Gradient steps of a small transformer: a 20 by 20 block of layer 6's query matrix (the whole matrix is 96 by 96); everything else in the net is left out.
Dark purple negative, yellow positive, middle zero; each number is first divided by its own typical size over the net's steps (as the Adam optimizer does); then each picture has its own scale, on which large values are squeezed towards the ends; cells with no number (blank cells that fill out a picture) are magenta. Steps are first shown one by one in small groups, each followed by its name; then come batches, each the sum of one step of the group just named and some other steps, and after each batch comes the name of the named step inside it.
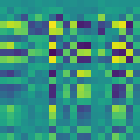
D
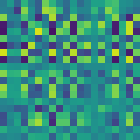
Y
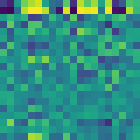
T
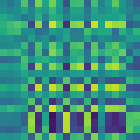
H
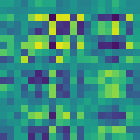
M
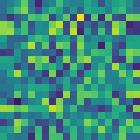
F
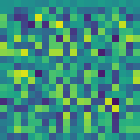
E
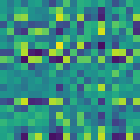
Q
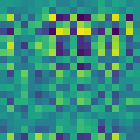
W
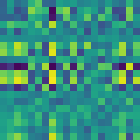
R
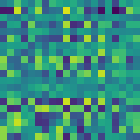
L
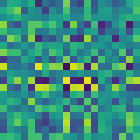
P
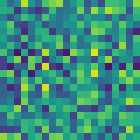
Y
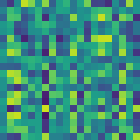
R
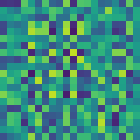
Y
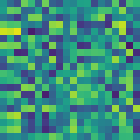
D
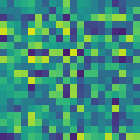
E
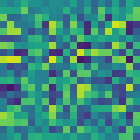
D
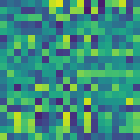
L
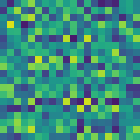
L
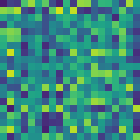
L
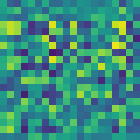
D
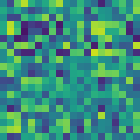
L
